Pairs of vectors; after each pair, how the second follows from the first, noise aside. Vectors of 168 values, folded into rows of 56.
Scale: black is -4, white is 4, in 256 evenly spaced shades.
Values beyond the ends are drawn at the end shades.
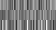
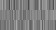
reversed, negated, shrunk.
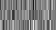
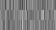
reversed, negated, shrunk.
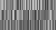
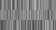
wrapped around, negated, shrunk.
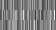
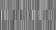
reversed, shrunk.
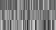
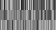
reversed, negated.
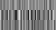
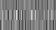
negated, partly zeroed.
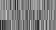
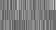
reversed, negated, shrunk.
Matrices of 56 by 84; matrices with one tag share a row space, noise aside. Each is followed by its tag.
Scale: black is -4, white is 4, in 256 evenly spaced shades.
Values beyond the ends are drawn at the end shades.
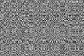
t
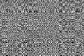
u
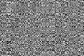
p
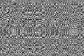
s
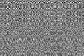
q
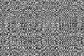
s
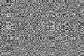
p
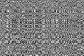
s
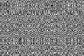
q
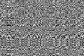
p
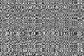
s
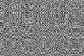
t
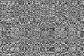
p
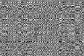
u
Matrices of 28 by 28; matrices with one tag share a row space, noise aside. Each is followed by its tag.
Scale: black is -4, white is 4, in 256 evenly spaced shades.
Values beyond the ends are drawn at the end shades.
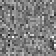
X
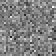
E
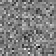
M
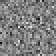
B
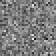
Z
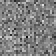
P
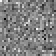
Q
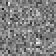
M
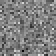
X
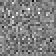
M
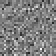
P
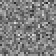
B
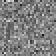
P
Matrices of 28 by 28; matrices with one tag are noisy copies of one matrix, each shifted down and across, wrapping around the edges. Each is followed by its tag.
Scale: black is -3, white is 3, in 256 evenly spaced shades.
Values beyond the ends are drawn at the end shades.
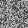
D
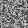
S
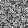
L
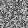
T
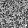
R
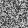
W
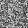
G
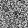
D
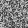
R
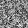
R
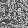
G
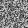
D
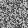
T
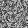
D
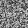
L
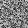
W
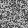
W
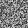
D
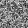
R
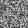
L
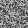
W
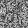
T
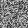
D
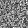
D
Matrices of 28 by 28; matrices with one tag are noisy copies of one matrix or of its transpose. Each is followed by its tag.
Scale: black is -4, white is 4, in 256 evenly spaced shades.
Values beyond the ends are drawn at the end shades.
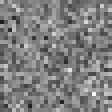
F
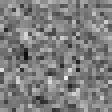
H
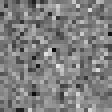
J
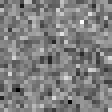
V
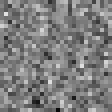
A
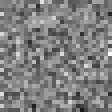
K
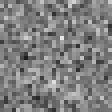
H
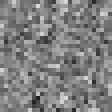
A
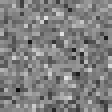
V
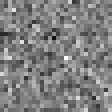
J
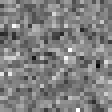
J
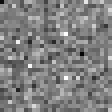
V
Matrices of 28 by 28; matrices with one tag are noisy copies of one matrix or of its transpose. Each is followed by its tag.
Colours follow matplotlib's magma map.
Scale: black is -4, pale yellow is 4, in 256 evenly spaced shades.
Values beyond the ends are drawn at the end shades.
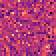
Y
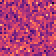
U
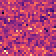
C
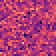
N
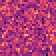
C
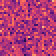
N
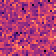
U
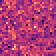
C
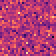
N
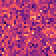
C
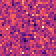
N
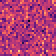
N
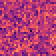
U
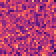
Y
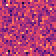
Y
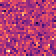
Y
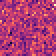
N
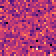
U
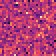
U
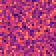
U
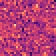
Y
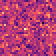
C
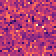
C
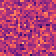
N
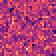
Y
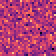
U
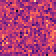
C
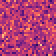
C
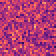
C
